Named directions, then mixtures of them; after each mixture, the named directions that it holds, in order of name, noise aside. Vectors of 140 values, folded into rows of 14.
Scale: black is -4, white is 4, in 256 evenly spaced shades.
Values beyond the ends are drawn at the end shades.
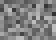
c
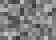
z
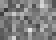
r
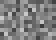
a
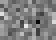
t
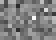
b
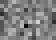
t.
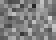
c, r, z.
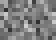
r, t.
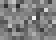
b, c.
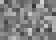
b, c, r.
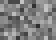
r, z.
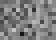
a, c, t.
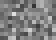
c, r, z.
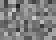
a, b.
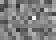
b.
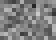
c, z.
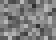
z.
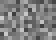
a.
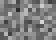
a, b, r.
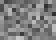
c.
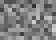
c.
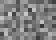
a.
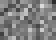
a, r.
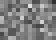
a, r.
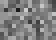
a, r, t.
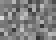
a.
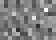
b, r, z.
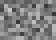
c.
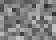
c.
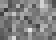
r.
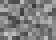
z.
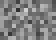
a, r, t.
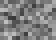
z.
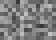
a, c, z.
